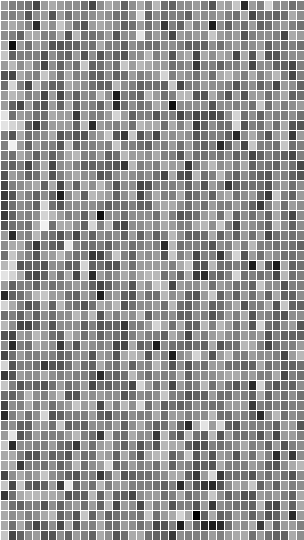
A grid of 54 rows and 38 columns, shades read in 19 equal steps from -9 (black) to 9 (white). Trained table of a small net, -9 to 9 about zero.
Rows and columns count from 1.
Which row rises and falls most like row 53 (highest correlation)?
49
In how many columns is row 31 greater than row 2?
19
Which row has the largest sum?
23
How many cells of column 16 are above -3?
44
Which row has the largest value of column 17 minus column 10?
14
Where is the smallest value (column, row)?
25, 52
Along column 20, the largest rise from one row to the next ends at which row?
36
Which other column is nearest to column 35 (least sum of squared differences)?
4
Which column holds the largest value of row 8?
21
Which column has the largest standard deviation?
1
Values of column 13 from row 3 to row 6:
3 0 3 -3
